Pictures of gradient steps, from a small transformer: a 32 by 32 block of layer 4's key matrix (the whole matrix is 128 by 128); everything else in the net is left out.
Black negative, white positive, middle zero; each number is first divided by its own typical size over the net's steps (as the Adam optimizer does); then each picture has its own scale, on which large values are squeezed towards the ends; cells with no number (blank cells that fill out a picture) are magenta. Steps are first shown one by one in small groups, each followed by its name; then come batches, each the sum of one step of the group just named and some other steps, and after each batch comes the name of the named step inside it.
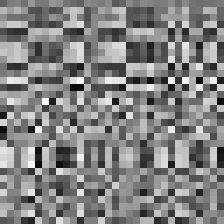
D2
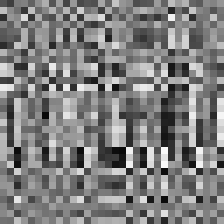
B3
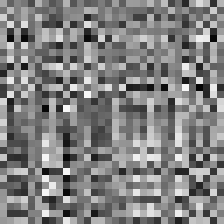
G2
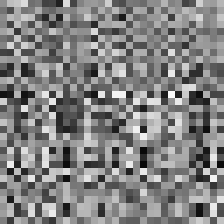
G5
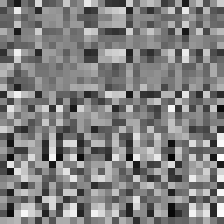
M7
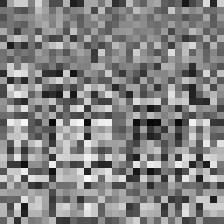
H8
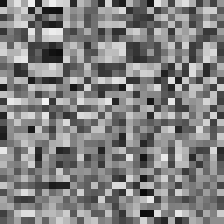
D2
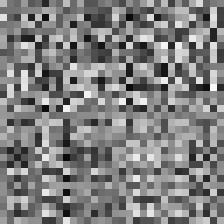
G2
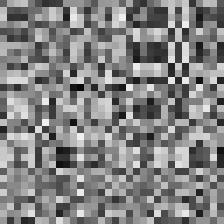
D2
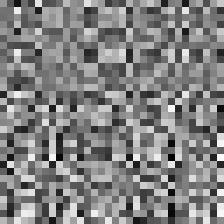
M7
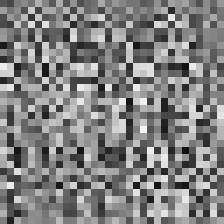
B3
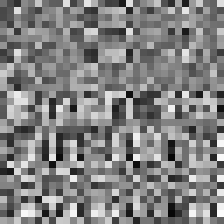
M7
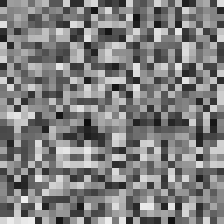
H8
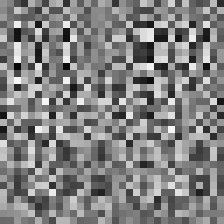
D2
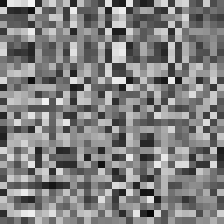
D2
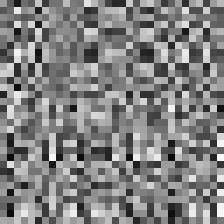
M7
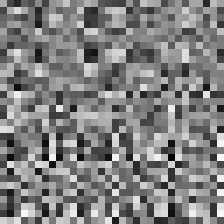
M7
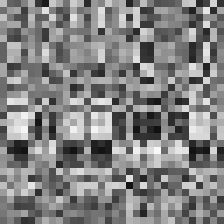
D2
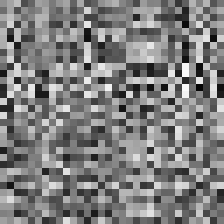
G2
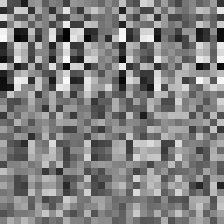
G2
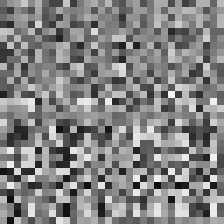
G5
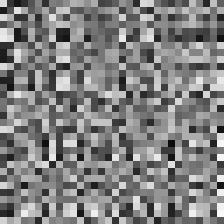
M7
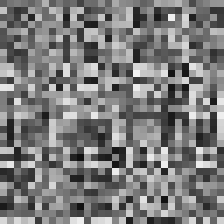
B3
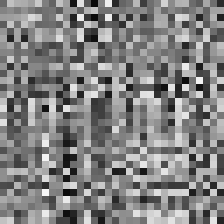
G2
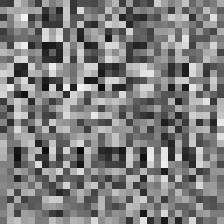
B3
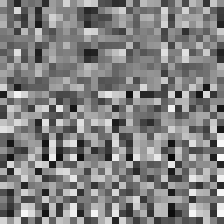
M7
